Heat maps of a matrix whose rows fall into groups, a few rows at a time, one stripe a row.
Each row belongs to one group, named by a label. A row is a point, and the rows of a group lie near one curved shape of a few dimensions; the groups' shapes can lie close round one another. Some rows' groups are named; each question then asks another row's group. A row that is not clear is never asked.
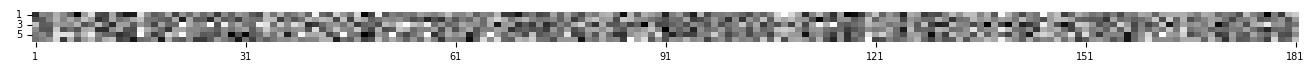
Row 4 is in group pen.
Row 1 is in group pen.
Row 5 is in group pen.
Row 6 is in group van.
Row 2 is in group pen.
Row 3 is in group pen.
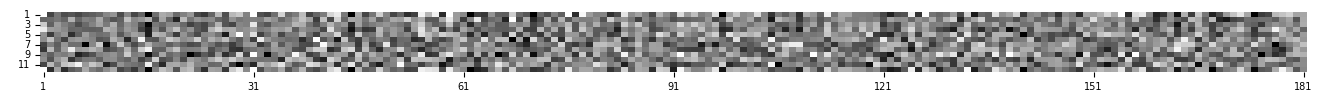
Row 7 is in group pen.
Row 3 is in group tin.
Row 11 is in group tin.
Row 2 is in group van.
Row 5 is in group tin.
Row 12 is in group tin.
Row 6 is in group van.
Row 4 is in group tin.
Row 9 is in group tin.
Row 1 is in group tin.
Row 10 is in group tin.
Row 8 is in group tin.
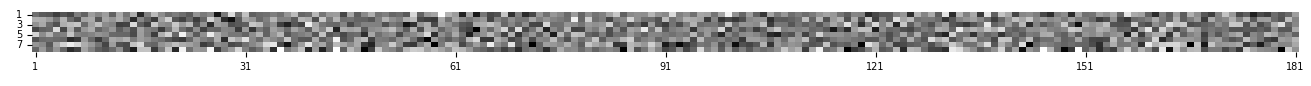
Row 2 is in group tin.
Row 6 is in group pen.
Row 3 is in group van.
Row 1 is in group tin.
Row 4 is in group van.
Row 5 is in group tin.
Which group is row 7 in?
tin
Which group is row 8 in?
pen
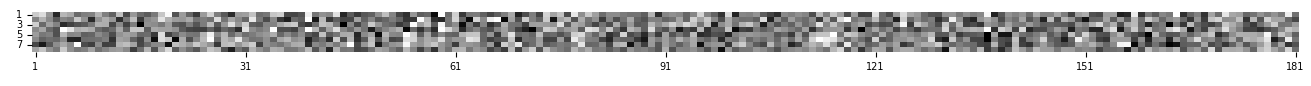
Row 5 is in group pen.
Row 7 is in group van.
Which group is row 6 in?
pen
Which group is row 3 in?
tin
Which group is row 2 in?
van
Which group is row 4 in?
tin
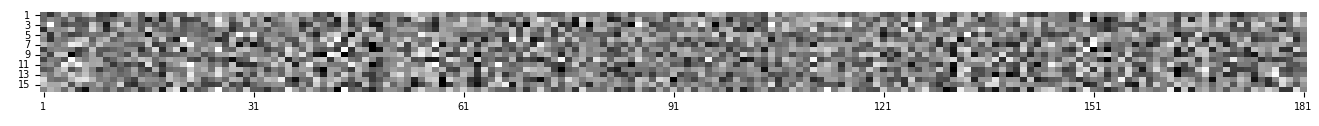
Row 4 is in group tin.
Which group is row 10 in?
tin
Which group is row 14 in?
tin
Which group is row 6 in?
van
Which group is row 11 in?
pen
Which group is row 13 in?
pen
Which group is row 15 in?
van
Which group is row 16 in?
pen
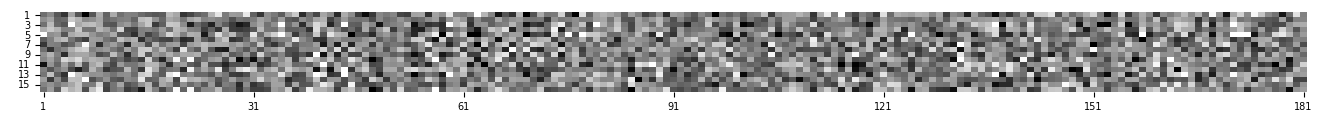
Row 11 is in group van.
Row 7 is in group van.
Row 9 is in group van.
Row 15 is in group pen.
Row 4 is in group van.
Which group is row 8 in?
van
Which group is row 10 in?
pen
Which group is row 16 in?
pen
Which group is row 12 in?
pen
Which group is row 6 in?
tin
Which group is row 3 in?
tin
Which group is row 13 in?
tin
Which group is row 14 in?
van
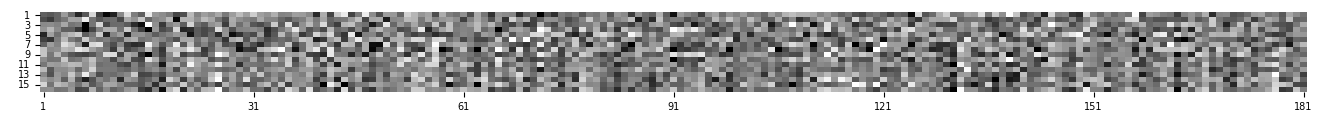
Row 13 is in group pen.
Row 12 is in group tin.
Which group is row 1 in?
pen
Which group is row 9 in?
tin
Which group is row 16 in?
pen
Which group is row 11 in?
pen
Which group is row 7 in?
pen
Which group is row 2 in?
van
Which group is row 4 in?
tin
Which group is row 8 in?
tin
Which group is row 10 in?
pen
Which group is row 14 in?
pen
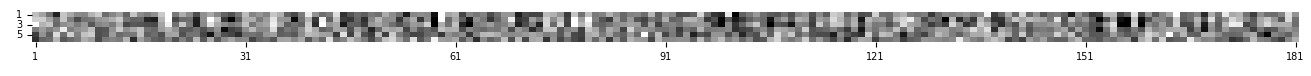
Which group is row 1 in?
tin
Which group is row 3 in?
tin
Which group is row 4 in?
tin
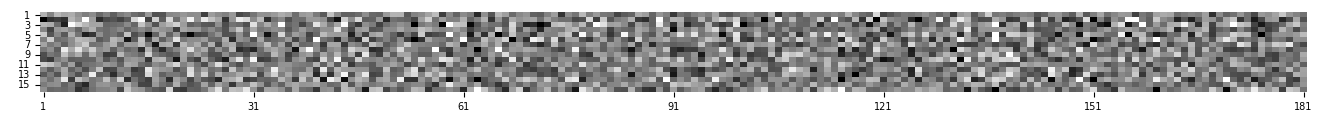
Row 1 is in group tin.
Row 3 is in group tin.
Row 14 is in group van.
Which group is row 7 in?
van
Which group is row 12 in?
pen
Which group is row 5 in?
tin
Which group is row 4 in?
tin
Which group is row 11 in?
tin
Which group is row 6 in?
van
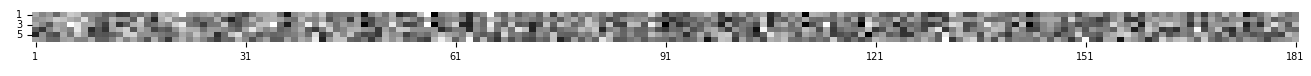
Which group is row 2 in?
tin
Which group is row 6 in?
van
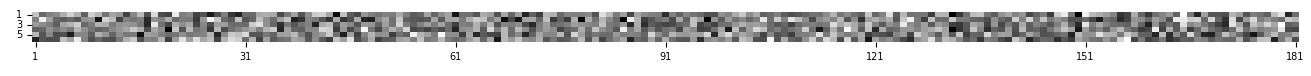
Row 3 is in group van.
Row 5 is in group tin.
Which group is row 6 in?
van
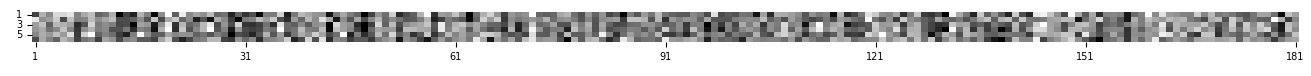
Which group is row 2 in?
van
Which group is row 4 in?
pen
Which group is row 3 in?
pen
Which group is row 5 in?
pen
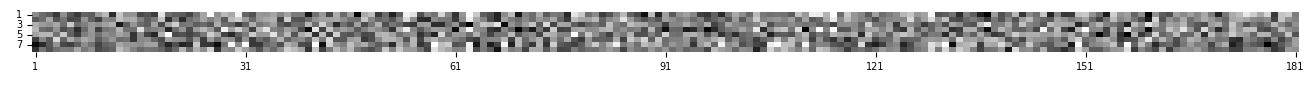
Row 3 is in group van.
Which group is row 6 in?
van
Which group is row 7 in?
tin
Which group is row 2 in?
pen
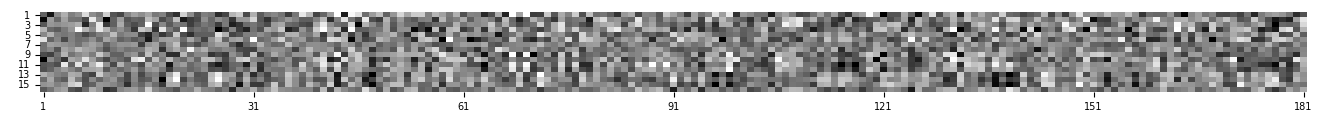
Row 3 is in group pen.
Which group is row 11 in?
van
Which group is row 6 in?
tin
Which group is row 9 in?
van
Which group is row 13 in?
pen
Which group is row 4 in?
van
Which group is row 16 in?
pen
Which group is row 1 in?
van
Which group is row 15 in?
pen
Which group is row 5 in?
tin
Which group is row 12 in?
van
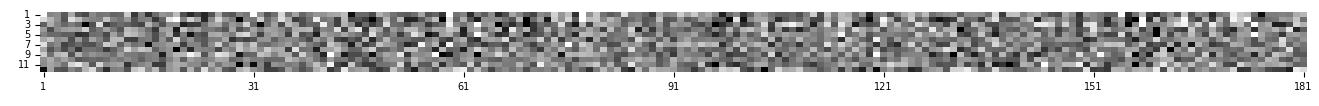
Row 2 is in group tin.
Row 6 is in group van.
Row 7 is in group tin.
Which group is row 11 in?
pen
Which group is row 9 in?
tin
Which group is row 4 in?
van
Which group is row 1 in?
tin
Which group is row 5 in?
pen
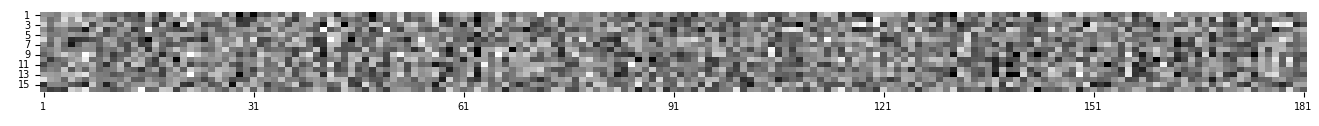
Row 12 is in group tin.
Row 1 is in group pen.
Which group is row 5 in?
tin
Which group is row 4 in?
pen
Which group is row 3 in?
van
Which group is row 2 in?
tin
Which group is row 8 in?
van
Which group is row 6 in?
tin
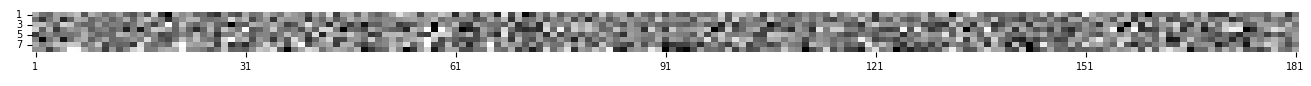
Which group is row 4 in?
tin
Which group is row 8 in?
tin
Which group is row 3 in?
tin
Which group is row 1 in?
van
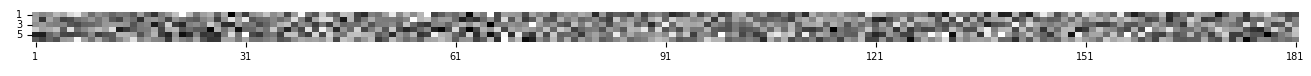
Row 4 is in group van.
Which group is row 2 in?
tin
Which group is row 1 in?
pen
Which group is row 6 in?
van
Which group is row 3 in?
tin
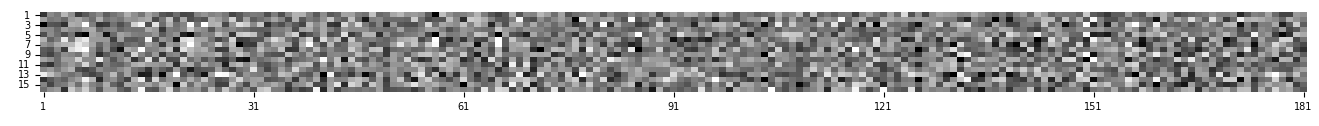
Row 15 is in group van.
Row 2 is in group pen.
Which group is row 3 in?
van
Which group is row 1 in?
tin
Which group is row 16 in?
van
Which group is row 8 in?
van
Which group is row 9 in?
van
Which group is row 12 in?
tin
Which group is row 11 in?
van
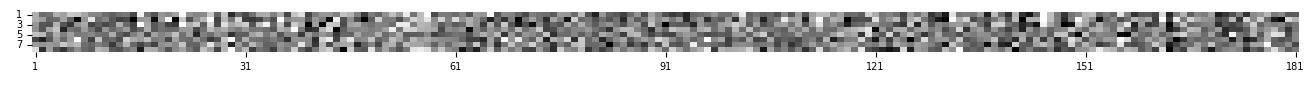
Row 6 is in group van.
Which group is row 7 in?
pen
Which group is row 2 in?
pen
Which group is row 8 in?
tin
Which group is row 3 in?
pen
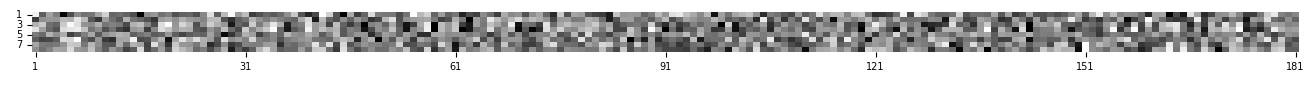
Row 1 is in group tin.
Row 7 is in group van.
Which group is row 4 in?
tin
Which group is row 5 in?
tin
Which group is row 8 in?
pen
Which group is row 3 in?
tin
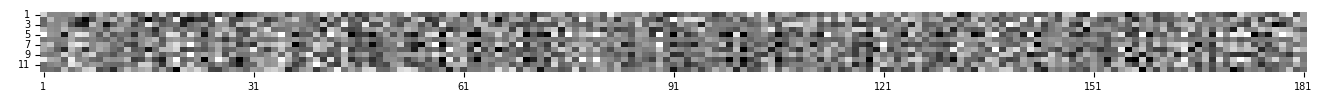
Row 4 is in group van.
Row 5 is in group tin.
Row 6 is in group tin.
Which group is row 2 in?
tin
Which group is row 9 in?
pen
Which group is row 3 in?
pen
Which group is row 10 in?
tin
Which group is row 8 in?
tin
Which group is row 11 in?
tin
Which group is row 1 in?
van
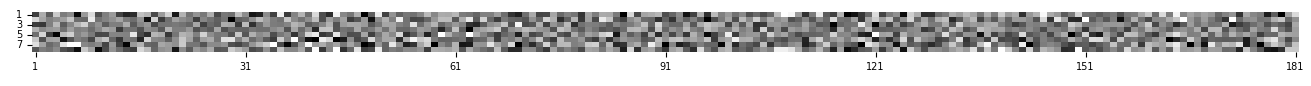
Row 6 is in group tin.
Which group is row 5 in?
van
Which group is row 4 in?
van
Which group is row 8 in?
pen
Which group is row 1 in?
pen
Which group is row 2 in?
van
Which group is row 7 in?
tin
